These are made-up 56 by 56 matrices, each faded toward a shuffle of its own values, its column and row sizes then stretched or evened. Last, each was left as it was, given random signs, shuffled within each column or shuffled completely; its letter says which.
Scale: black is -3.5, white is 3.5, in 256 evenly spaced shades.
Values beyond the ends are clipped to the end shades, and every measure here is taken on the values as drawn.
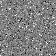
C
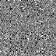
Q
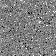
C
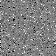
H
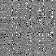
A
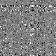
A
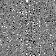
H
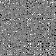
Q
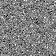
C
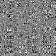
A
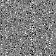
H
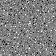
C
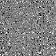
Q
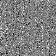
H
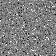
C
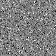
C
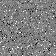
C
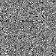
Q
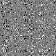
A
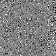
H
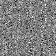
H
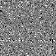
Q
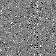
H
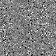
H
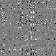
A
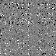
Q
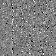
H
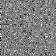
Q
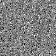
H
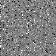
H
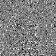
Q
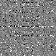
A
